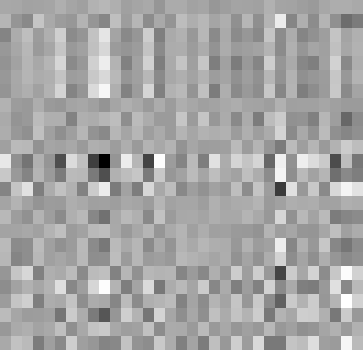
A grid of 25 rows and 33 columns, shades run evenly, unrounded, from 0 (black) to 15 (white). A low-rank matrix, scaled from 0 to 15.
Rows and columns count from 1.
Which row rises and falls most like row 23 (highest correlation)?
12
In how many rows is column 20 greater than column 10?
12
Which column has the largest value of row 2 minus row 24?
26
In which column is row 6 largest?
10
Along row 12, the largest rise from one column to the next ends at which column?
15
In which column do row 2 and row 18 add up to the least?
32
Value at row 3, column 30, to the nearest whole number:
9
